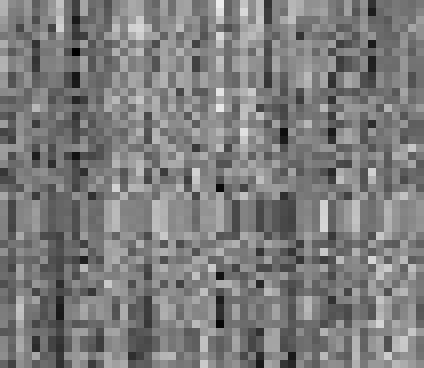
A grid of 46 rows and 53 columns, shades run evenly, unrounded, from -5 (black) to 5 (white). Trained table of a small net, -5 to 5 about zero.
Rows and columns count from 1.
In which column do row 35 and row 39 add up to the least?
28
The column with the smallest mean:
10
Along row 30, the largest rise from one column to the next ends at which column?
48
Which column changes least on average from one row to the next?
4
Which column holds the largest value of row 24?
15
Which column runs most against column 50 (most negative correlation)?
32
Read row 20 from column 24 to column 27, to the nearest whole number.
0 1 2 0
